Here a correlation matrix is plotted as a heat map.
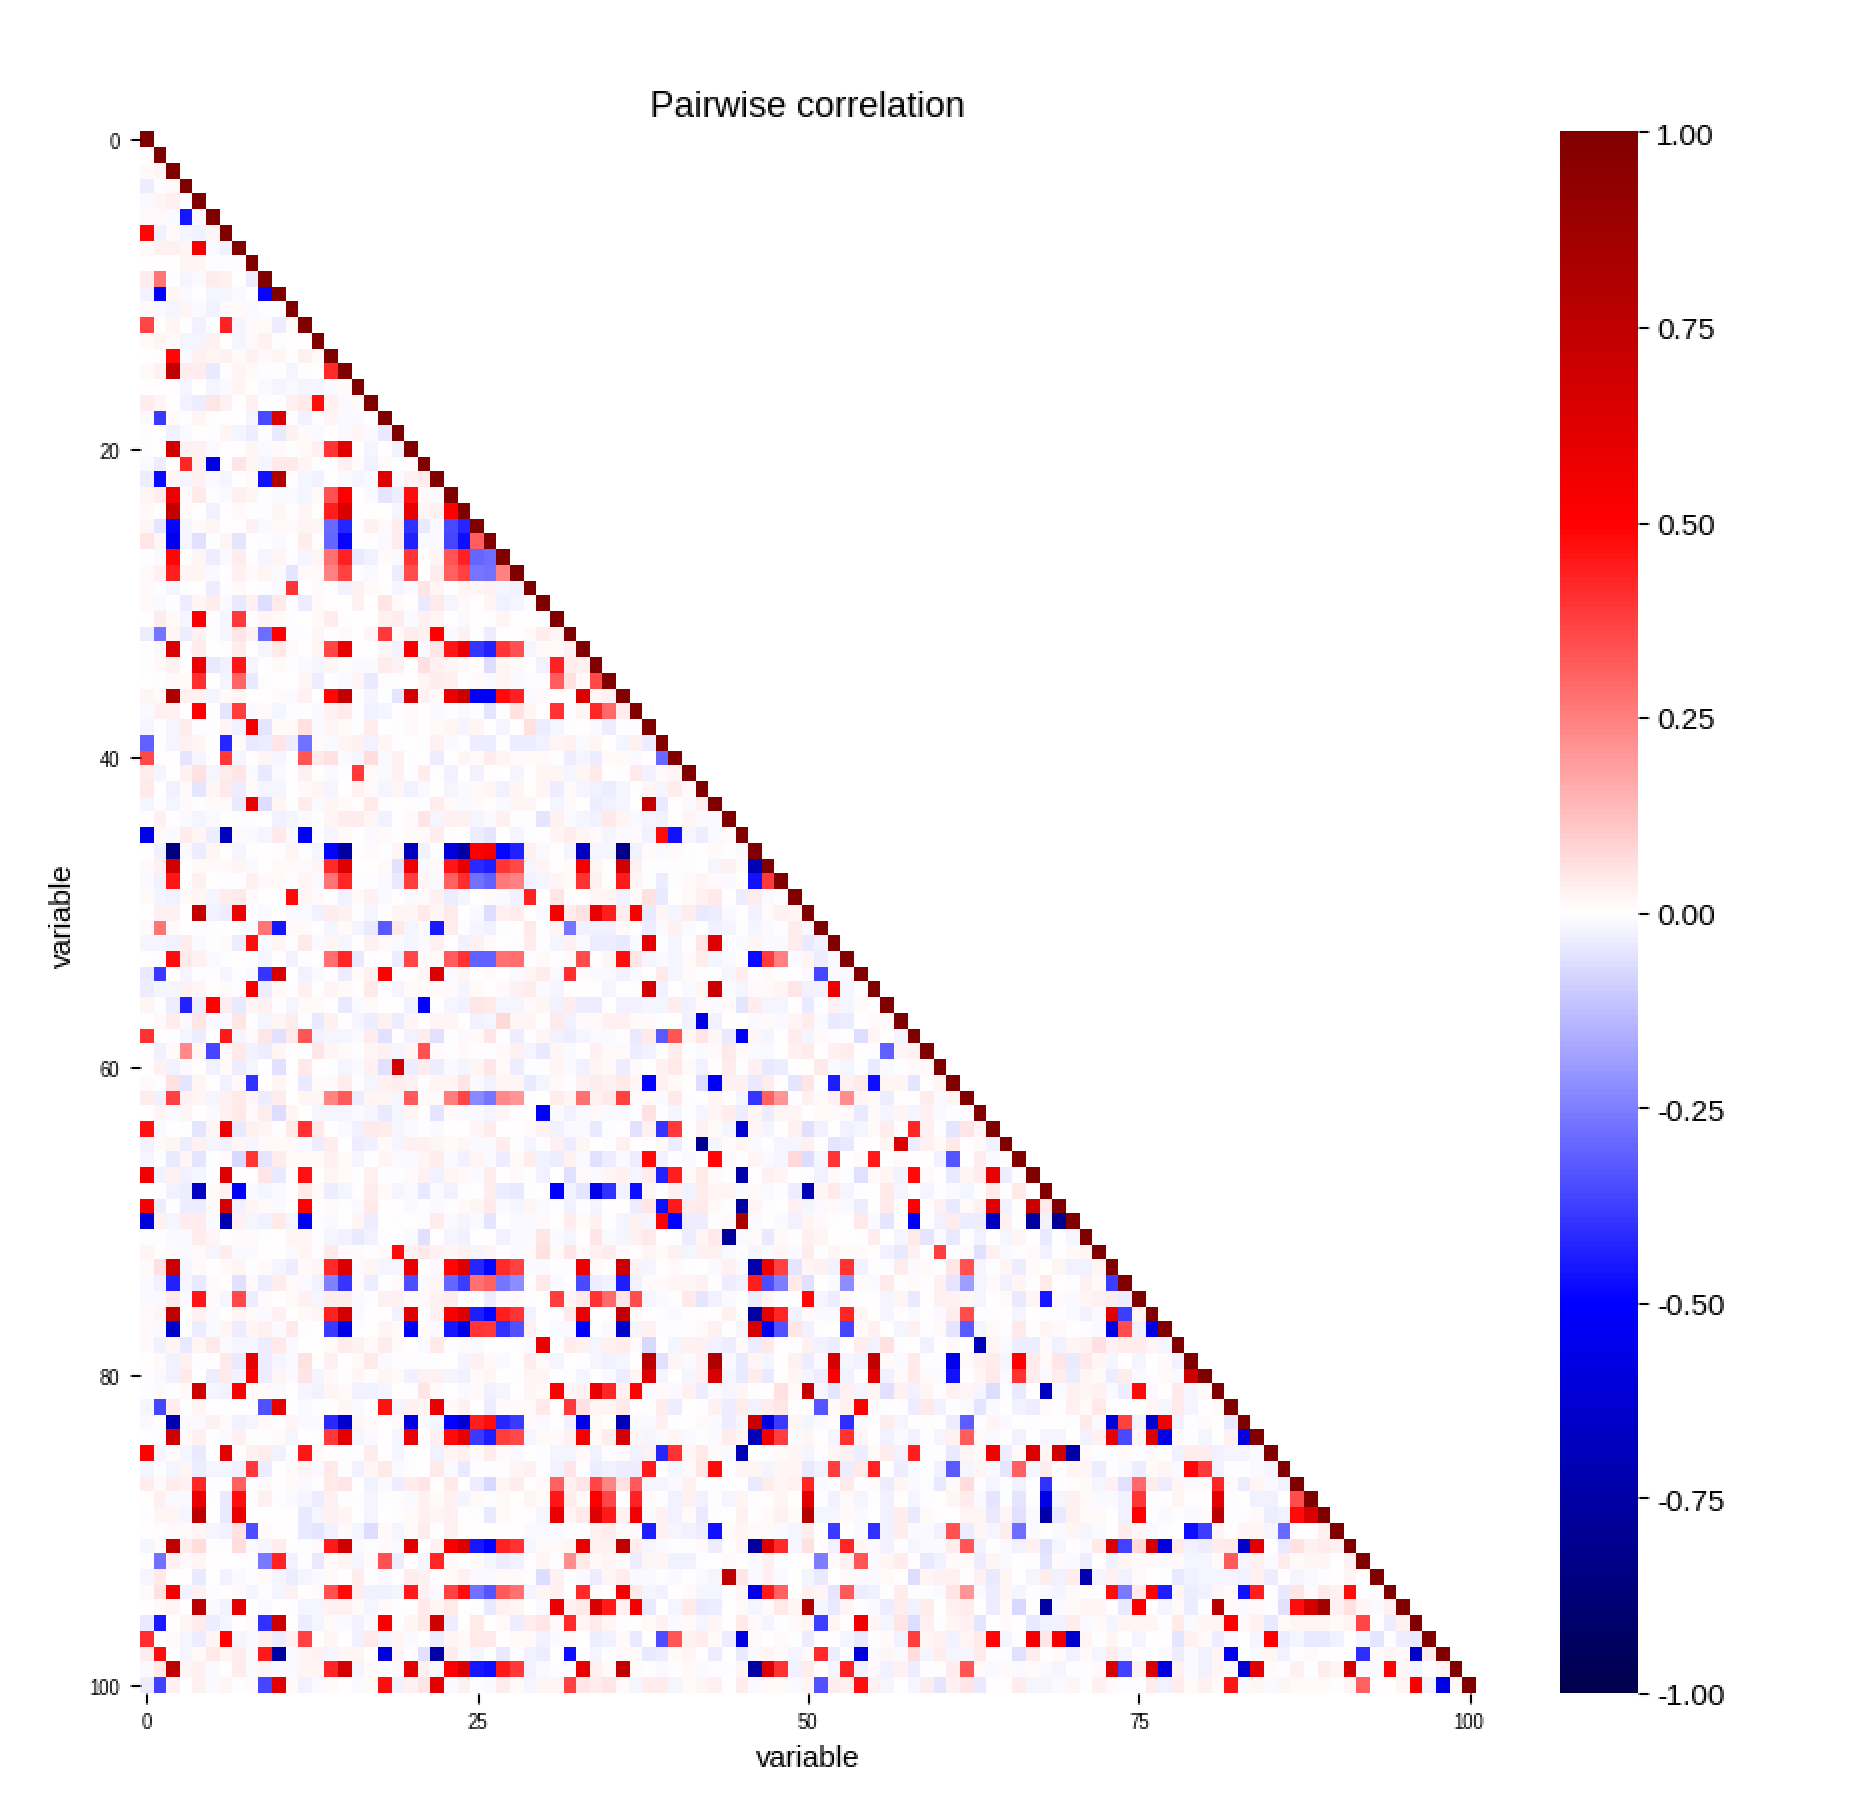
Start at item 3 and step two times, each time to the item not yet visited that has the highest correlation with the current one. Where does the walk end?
59
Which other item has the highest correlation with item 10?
22
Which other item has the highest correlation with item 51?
98
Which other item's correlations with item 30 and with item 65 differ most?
42
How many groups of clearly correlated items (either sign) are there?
13
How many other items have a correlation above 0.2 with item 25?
5
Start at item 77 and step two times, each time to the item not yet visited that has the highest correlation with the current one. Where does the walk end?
83
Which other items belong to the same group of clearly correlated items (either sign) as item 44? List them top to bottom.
71, 93
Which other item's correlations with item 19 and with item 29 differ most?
60
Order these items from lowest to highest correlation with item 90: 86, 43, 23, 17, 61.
43, 86, 17, 23, 61
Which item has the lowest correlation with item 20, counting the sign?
46
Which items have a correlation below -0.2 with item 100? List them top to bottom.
1, 9, 51, 98
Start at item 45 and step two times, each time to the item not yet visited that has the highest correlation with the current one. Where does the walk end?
39
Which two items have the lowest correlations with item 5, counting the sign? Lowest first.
21, 3
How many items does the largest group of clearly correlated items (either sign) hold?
26
